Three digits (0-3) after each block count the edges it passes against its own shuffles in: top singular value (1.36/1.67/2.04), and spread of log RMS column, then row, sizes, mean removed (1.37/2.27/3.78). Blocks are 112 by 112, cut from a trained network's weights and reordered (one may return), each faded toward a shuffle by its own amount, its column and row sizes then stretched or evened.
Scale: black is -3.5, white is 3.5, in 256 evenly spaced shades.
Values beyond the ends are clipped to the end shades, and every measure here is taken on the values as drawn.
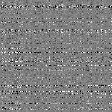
1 2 3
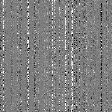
3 3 1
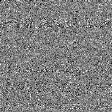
0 1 2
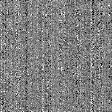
2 2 1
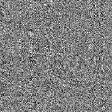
2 2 0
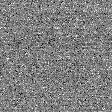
0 0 0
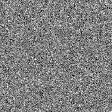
0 1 0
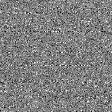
1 0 2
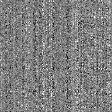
2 2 1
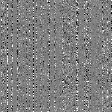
1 3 0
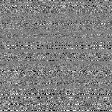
2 0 3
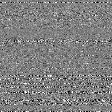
1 0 3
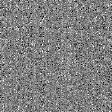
0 2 1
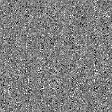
1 2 1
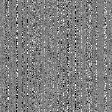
1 3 0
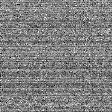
3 1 0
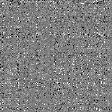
0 2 2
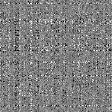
2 2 2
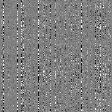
2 3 1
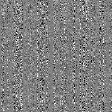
0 3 1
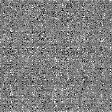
1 2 1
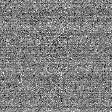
2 1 0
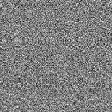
3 0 1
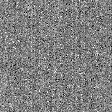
0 1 0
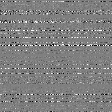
2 0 3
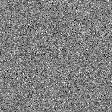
0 0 1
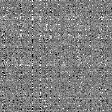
2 2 1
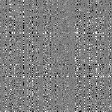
3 3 2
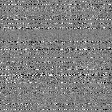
1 0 3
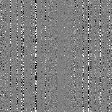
2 3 0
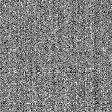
1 0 1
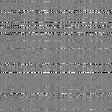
3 0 3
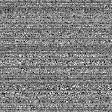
3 0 2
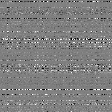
2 1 3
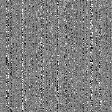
1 3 0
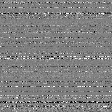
2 0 3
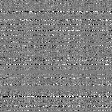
2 0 3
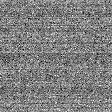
2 0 0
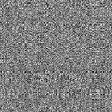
3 1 2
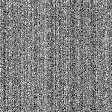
3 1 0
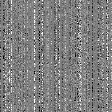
3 3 1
